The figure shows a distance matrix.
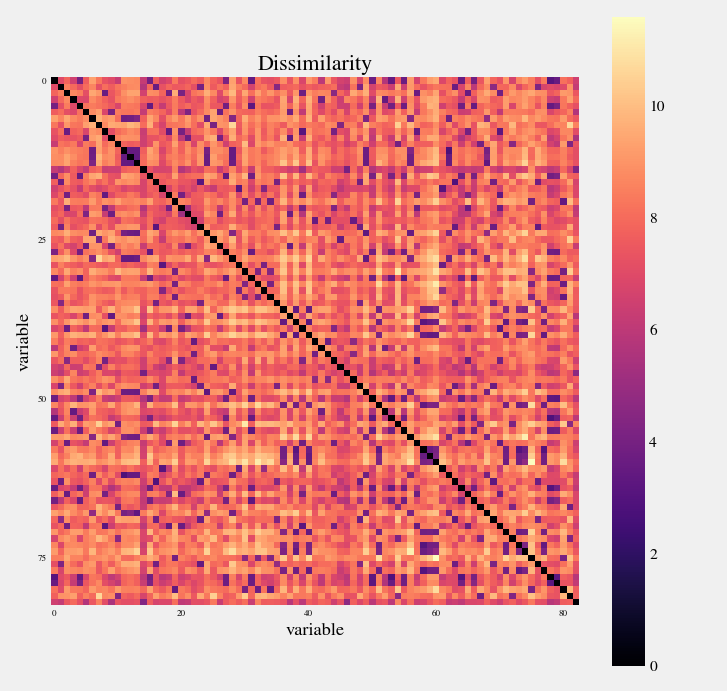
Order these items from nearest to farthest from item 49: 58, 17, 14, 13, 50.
13, 17, 50, 14, 58
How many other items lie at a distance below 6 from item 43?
3
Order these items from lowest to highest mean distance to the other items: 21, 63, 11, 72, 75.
63, 21, 11, 72, 75
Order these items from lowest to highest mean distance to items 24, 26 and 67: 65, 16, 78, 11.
11, 78, 65, 16
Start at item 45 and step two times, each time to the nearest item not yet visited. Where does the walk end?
7
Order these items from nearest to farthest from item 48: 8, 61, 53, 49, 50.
53, 50, 61, 8, 49
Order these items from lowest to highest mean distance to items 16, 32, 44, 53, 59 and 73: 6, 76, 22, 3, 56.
76, 22, 3, 6, 56
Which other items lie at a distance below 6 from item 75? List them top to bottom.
19, 30, 32, 34, 80
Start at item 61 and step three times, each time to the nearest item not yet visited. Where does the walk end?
33
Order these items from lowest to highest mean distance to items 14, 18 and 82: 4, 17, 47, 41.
17, 4, 41, 47
